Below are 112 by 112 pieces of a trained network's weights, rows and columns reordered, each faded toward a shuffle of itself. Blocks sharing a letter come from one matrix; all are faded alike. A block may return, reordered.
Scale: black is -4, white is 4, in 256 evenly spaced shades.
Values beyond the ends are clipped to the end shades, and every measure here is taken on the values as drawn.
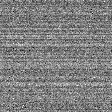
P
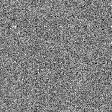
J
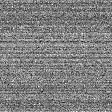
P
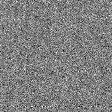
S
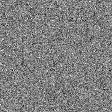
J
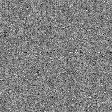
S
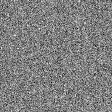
J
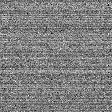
P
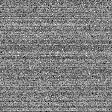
P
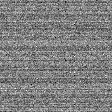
P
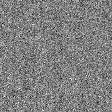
J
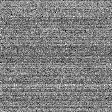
P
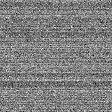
P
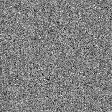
J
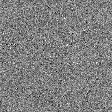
S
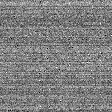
P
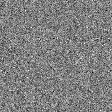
S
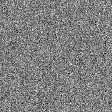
J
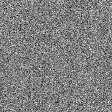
J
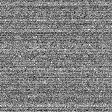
P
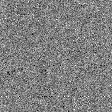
S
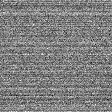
P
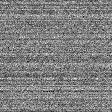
P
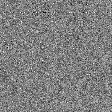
S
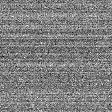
P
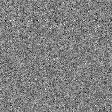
S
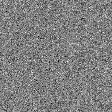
S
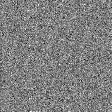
S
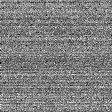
P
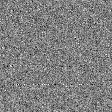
S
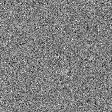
J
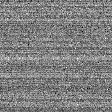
P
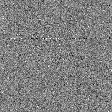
S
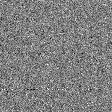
S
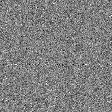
S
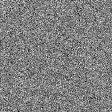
S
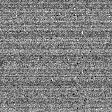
P
